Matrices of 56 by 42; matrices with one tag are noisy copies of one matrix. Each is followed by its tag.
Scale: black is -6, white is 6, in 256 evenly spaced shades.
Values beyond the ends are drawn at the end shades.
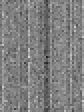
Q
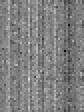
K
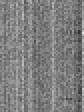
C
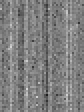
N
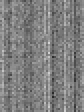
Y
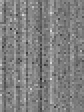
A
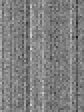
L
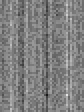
N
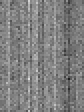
K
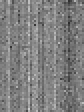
K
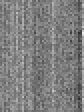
C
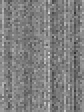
Y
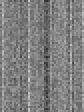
Q
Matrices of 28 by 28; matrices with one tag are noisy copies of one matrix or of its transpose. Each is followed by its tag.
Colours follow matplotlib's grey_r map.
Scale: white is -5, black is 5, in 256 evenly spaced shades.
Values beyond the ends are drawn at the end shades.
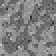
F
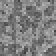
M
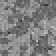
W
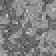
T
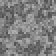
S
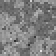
T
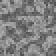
M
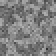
S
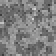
S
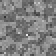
M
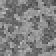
S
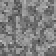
M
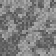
W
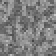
M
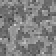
S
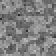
M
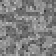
M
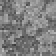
T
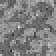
F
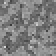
F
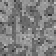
M
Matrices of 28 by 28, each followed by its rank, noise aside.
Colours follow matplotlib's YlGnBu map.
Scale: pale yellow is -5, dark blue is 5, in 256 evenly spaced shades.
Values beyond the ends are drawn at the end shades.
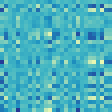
two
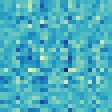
four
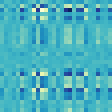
one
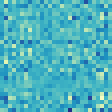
four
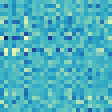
four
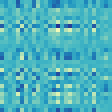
two
